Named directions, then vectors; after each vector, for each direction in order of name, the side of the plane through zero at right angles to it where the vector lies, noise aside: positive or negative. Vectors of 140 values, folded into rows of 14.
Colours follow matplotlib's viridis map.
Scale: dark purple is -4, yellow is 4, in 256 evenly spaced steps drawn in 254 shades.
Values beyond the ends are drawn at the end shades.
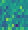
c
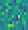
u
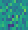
negative, negative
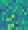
positive, positive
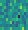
positive, negative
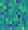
positive, negative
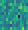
positive, negative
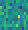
negative, positive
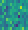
positive, negative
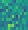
positive, positive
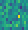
negative, positive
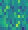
negative, positive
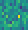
negative, positive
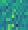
positive, positive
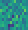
negative, negative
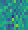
negative, negative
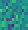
negative, negative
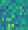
positive, positive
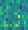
negative, positive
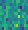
negative, positive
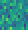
positive, negative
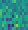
negative, negative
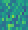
positive, positive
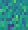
negative, negative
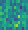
negative, positive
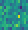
negative, positive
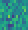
negative, negative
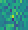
positive, positive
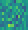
positive, positive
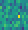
negative, positive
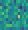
negative, positive
